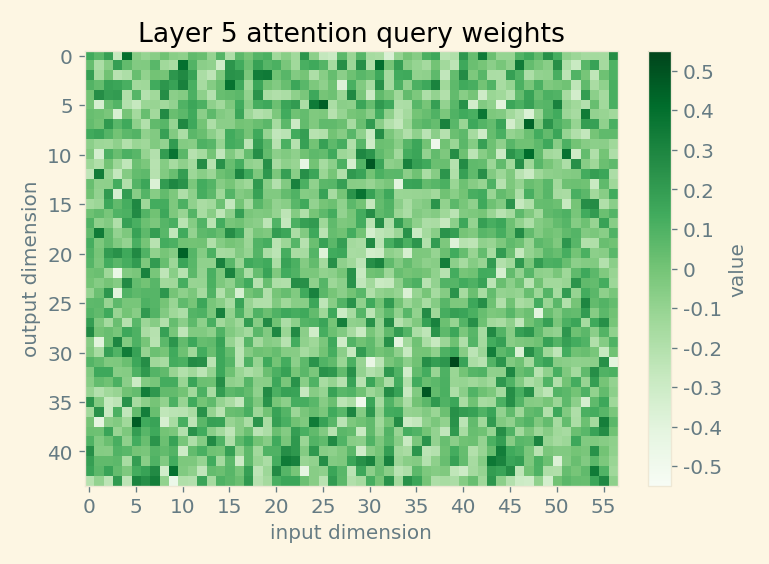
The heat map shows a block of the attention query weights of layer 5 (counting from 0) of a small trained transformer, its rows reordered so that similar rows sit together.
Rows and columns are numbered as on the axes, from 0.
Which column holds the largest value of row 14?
29
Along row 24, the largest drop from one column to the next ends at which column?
3
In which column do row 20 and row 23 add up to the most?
10
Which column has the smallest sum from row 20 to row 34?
34
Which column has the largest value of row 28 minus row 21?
20
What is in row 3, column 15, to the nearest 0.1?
0.4
